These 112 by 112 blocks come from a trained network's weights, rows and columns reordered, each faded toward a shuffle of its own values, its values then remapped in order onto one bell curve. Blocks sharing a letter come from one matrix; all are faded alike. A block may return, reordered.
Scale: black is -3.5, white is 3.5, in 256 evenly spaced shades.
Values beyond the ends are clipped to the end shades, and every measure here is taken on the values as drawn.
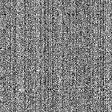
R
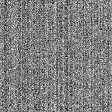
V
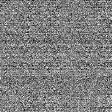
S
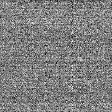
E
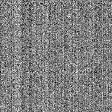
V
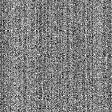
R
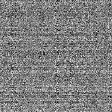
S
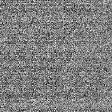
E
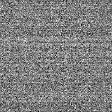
E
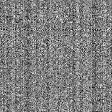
V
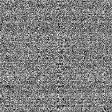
E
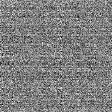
S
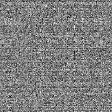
E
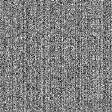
V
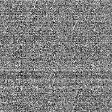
S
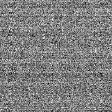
S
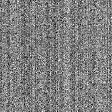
V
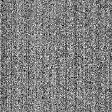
R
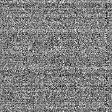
S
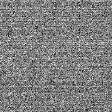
S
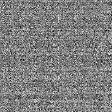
E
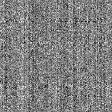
V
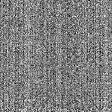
R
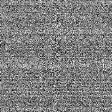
S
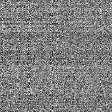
E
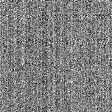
V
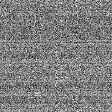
E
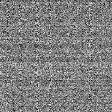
E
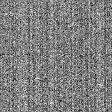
V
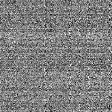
S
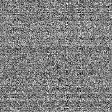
S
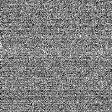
S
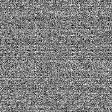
S
